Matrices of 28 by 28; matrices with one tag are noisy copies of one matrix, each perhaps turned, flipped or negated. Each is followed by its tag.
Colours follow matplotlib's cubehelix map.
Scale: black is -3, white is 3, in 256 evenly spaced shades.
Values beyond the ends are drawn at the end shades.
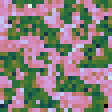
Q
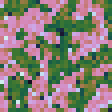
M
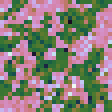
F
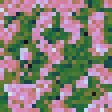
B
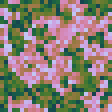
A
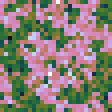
A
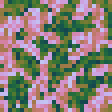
M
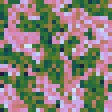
M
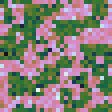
Q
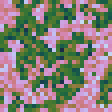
A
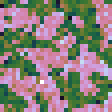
M
